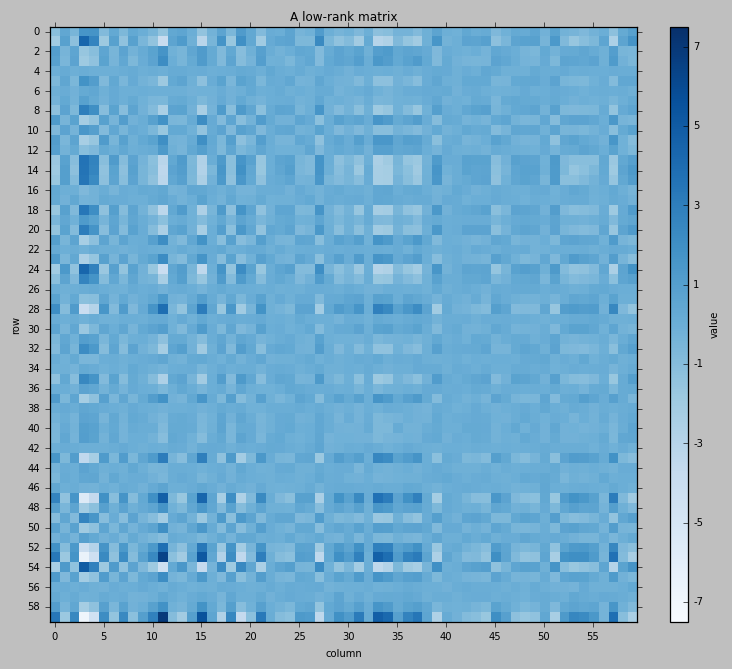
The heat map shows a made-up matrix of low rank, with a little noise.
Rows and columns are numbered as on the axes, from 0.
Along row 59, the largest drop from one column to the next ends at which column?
3
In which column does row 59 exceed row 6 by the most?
11
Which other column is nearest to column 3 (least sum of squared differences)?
4
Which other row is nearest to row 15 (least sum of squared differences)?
18
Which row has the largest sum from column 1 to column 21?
59
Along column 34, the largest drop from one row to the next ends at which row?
54
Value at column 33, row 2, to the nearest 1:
1
